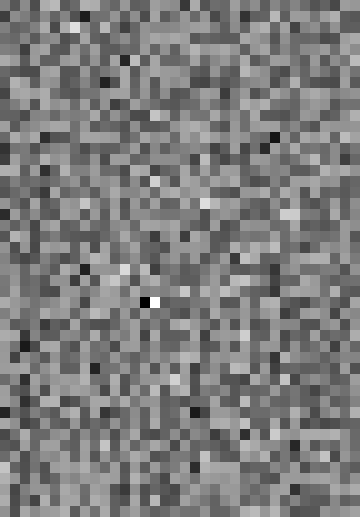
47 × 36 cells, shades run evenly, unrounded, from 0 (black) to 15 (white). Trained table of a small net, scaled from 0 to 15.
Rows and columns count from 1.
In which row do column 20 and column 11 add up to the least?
38
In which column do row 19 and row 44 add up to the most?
21
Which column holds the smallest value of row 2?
9
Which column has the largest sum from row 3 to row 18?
19
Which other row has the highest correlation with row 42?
10
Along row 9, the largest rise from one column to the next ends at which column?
2
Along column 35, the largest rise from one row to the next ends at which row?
16
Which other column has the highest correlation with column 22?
12
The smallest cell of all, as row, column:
28, 15
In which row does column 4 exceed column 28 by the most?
13
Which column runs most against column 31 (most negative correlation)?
1
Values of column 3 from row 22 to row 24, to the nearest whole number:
9 9 4
